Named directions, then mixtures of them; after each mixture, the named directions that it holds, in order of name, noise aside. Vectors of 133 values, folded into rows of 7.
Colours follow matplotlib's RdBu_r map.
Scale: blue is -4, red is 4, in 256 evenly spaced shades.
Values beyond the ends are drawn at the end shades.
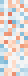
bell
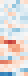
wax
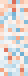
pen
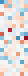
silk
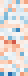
pen, wax.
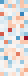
silk.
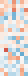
pen.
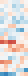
wax.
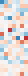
silk.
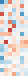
bell, silk.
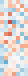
bell.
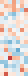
pen, wax.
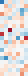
silk.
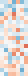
pen.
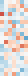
bell.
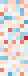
pen, silk, wax.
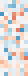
bell, pen.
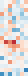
bell, pen, wax.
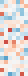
pen, silk, wax.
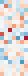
silk.
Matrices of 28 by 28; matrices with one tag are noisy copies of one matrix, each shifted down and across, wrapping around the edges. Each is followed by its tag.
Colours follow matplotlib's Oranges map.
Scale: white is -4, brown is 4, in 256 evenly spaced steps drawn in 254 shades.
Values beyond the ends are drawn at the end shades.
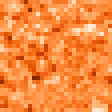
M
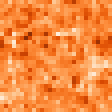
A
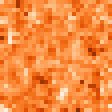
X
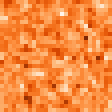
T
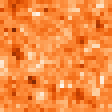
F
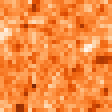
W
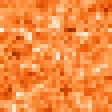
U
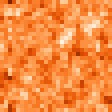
W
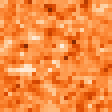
M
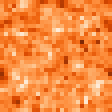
F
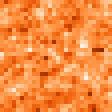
U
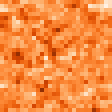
M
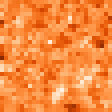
W
